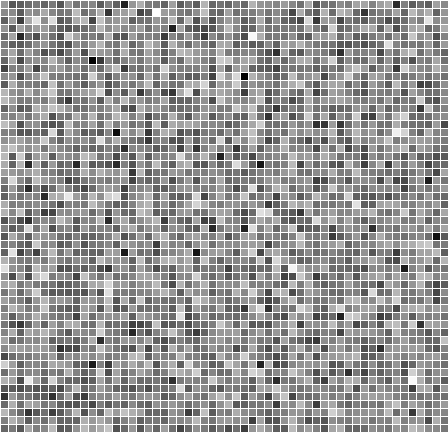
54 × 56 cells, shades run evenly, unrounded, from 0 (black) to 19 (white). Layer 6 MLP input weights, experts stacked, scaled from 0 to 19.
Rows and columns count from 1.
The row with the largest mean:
33
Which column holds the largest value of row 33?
35
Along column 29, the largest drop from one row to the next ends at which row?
9
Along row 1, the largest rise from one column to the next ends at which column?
17
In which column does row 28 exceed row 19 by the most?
40
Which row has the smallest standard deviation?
22
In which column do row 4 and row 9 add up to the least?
50
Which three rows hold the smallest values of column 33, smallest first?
21, 46, 32
